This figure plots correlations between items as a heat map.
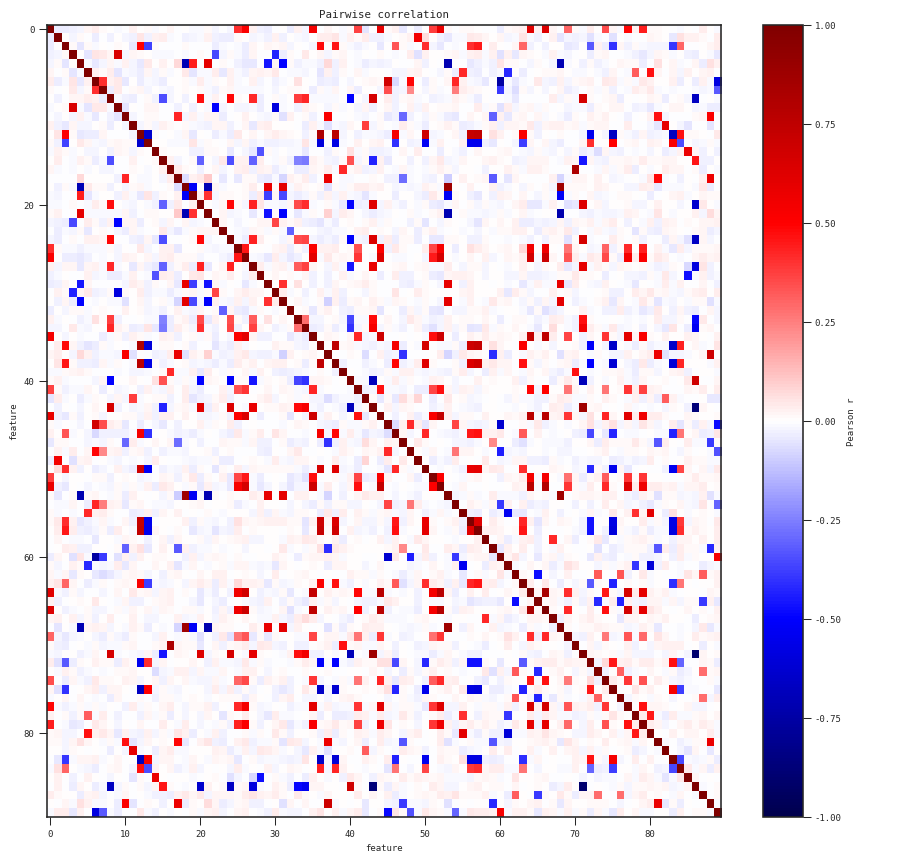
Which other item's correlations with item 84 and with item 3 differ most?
9
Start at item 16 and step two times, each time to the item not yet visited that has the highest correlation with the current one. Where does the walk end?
39
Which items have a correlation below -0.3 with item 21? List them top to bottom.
18, 29, 31, 53, 68
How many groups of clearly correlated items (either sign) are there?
15
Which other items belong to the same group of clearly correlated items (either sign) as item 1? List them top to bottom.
49
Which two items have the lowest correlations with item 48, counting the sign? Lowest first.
60, 89
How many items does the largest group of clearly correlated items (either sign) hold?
14
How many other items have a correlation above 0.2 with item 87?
3
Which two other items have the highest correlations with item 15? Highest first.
86, 40
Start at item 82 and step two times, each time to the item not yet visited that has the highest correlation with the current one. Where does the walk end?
42
